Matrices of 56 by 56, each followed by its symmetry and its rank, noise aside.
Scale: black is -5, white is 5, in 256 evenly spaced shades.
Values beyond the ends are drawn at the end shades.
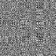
no symmetry, rank five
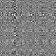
no symmetry, rank five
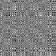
antisymmetric, rank four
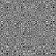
no symmetry, rank three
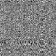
no symmetry, rank five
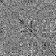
symmetric, rank five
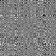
no symmetry, rank four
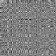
no symmetry, rank three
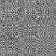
no symmetry, rank four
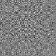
no symmetry, rank four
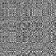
symmetric, rank four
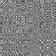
symmetric, rank four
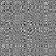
symmetric, rank five
